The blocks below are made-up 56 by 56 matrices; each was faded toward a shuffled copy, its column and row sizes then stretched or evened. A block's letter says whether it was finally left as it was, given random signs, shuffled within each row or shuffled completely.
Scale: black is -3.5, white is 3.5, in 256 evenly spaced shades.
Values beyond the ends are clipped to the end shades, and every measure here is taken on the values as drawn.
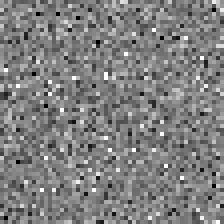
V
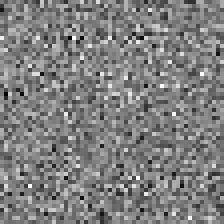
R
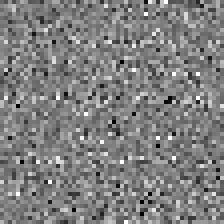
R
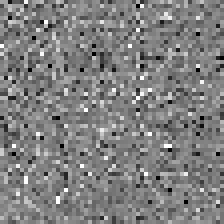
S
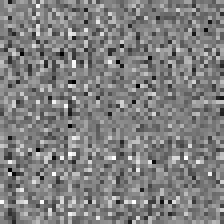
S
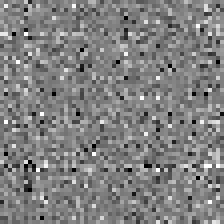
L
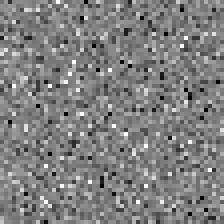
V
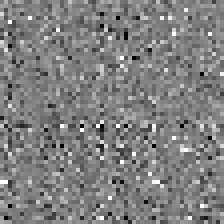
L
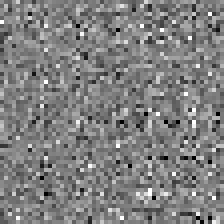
S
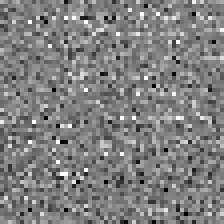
R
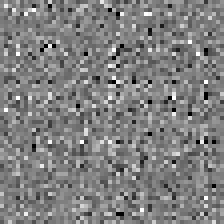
S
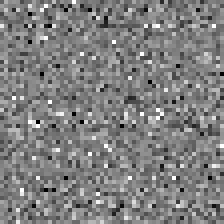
R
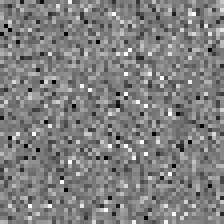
V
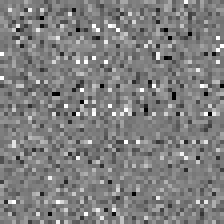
R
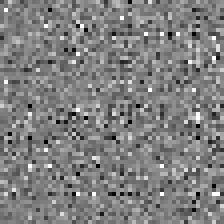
L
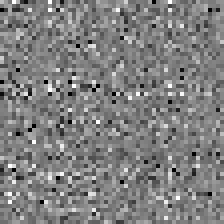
L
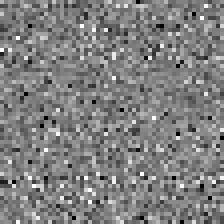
R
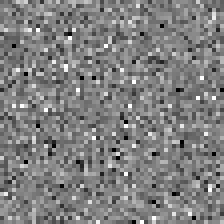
V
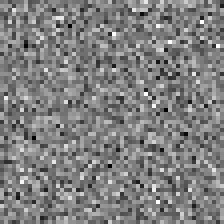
V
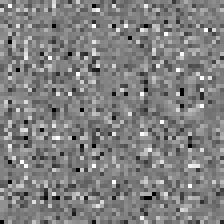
S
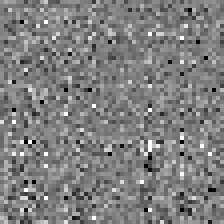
L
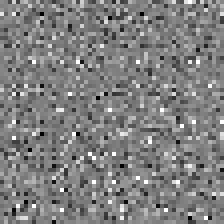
S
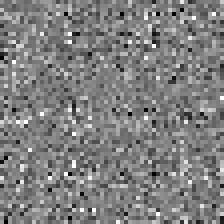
L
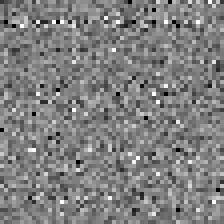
R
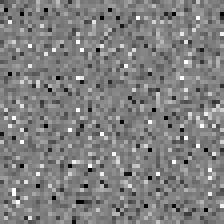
V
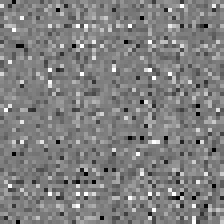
S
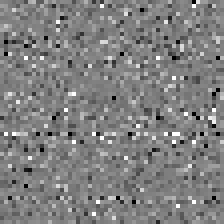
R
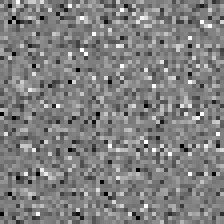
R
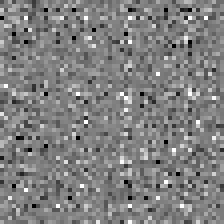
L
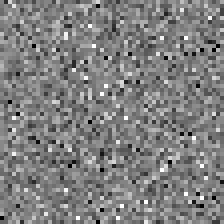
V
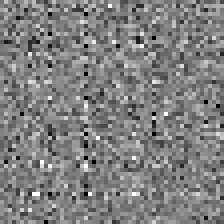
S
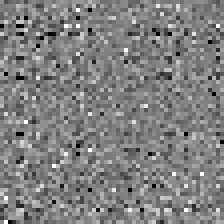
S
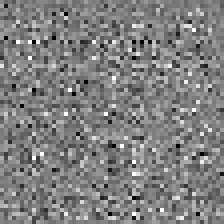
S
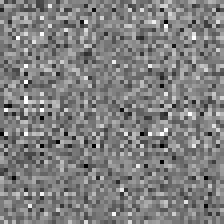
S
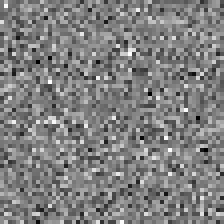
R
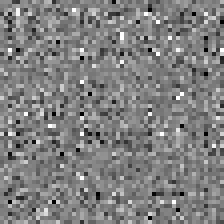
S
